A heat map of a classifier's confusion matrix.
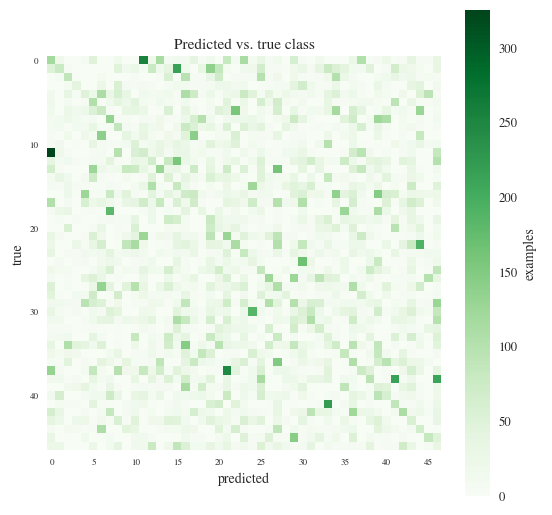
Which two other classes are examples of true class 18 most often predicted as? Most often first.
7, 35
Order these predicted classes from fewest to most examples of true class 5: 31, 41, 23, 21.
31, 23, 21, 41
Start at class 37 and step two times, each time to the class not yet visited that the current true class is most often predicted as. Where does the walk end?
11
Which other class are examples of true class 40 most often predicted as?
39
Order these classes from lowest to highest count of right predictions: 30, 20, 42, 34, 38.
20, 30, 34, 38, 42
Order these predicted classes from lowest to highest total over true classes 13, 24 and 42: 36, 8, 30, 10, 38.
8, 38, 10, 36, 30
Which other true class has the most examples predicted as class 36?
42
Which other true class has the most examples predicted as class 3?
34
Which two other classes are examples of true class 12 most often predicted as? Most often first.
15, 46
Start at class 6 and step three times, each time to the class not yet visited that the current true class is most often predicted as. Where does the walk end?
27
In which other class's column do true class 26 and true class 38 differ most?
41
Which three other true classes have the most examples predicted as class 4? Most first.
16, 29, 17
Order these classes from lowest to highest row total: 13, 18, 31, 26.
18, 26, 31, 13
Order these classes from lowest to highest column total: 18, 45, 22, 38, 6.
45, 18, 38, 22, 6
